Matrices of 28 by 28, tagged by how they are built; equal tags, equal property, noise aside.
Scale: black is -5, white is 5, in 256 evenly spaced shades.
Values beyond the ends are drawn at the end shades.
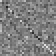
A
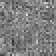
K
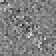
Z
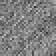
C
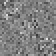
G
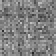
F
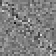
Z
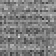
F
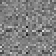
K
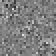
G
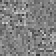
G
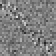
Z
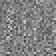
K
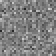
K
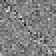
Z
